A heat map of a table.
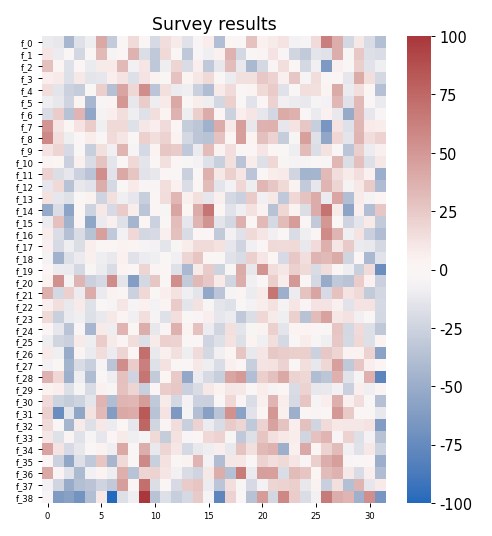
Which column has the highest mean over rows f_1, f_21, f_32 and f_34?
21
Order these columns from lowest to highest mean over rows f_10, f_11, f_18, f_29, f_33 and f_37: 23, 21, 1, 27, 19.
1, 19, 23, 21, 27
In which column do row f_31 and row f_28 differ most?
18
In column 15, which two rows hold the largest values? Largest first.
f_14, f_15
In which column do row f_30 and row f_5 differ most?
12
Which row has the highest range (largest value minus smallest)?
f_38
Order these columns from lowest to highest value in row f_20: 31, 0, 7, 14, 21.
31, 7, 0, 21, 14
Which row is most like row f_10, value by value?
f_25
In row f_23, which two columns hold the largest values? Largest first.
26, 25
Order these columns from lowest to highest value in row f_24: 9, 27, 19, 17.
19, 17, 27, 9
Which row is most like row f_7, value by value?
f_8
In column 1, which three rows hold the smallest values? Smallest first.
f_31, f_38, f_18
